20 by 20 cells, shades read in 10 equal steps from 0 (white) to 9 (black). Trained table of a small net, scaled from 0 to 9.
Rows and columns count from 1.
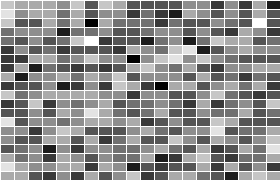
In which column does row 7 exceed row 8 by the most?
10
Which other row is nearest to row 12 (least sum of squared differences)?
17
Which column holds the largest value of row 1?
20
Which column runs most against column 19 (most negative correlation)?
7
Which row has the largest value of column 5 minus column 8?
4
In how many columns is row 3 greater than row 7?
8
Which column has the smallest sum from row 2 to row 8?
19
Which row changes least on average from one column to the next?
11
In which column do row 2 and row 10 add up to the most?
12
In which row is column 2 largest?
9
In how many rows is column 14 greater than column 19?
9
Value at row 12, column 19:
6
